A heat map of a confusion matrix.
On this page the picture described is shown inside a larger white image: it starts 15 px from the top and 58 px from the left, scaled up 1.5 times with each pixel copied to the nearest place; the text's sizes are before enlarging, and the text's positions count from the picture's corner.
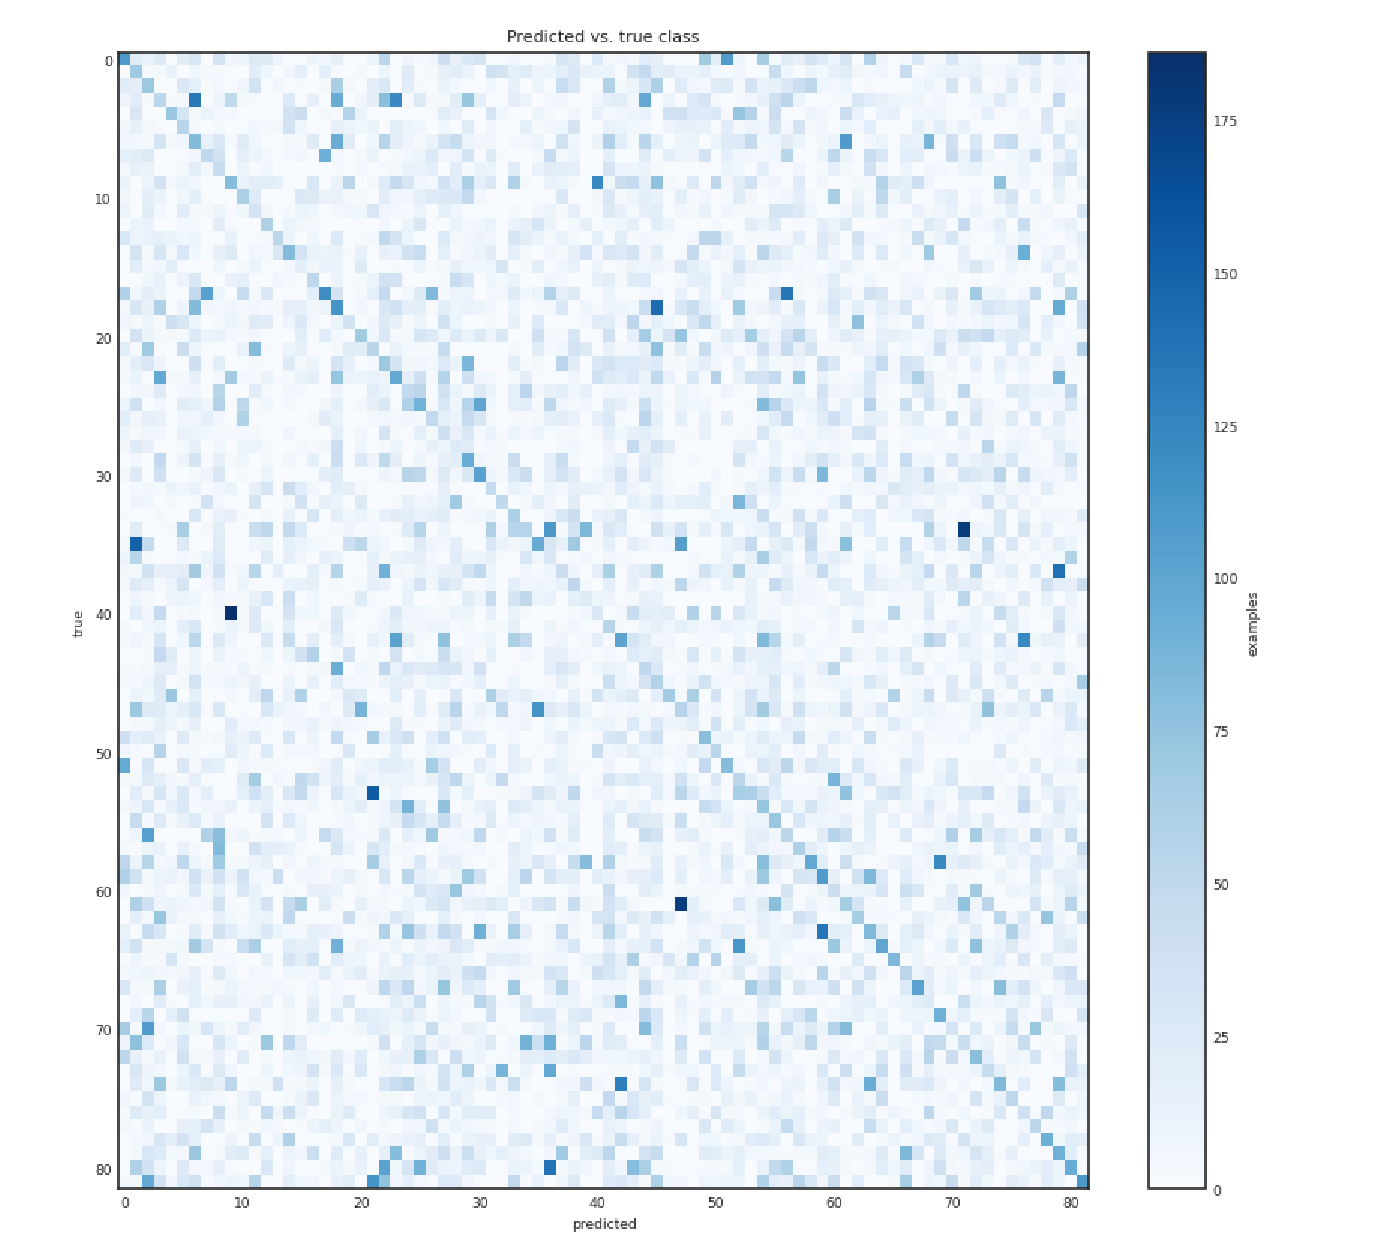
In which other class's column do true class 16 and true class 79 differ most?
66
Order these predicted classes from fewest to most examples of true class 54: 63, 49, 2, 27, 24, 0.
0, 63, 2, 49, 27, 24
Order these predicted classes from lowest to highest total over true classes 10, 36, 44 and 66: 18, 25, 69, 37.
69, 25, 37, 18
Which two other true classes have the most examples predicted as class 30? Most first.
25, 63
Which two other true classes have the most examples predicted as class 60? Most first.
52, 64
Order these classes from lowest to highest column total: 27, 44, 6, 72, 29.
72, 29, 6, 44, 27
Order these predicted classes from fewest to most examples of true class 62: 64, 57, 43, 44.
64, 44, 43, 57
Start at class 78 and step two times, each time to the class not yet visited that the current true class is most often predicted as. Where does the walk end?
76
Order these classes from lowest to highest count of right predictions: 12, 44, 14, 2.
44, 12, 2, 14
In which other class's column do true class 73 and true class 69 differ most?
32
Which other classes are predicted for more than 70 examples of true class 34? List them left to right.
36, 39, 71
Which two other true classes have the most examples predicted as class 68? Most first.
6, 14
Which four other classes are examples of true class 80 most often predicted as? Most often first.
36, 22, 25, 43
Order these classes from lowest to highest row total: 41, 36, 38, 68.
41, 36, 68, 38
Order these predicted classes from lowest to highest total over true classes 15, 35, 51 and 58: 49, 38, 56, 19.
19, 49, 56, 38
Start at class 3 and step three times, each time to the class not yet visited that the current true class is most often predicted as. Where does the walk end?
47
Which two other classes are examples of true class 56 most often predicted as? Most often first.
2, 8
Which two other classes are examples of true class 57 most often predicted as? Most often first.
8, 81
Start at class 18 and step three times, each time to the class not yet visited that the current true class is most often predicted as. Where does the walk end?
21
